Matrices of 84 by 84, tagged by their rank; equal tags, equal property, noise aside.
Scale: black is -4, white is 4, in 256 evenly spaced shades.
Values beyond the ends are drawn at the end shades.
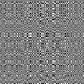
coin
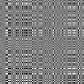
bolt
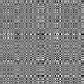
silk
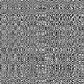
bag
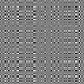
bolt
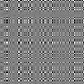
bolt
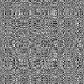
bag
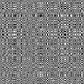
silk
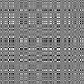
bolt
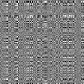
silk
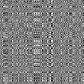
silk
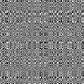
silk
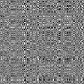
coin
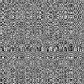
bag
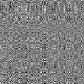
bag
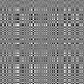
bolt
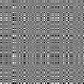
bolt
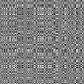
silk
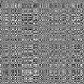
silk
